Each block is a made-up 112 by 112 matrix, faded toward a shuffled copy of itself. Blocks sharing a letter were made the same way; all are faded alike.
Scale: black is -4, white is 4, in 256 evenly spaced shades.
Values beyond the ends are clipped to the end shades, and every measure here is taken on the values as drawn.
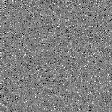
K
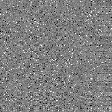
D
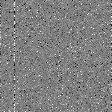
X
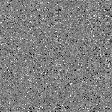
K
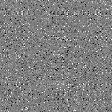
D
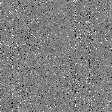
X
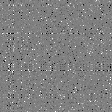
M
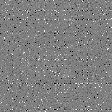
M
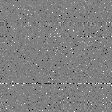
M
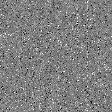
X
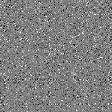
D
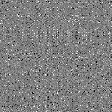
D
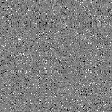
D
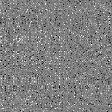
D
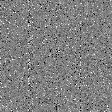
X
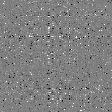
M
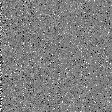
X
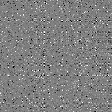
M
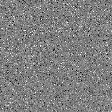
K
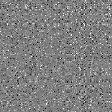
D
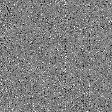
X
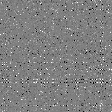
M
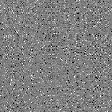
D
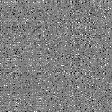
D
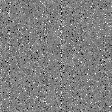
X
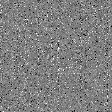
X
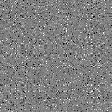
D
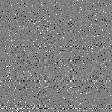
M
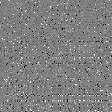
M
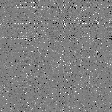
M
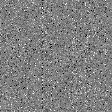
X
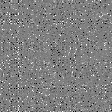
M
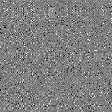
D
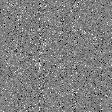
X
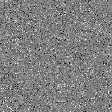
K
